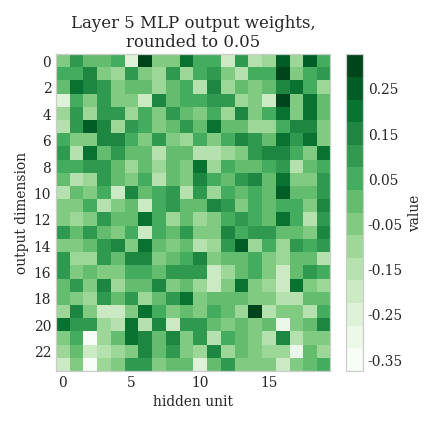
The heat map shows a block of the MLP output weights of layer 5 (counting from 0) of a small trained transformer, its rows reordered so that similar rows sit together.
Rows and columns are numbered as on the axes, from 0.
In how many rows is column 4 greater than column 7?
9
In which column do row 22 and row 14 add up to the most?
6
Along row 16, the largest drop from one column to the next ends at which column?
11
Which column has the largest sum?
16
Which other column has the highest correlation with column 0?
15
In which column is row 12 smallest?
18
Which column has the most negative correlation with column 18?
14
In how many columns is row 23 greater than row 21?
7
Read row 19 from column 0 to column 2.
-0.1 0.15 -0.05
